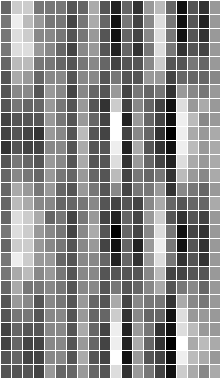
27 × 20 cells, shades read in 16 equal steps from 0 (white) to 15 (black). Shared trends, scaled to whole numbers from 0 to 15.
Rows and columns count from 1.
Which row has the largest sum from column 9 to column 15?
8
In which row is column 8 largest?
1
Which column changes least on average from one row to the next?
20
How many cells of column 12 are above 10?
14
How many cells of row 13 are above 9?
3
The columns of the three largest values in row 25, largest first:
16, 12, 15
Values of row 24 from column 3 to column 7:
10 10 7 7 10
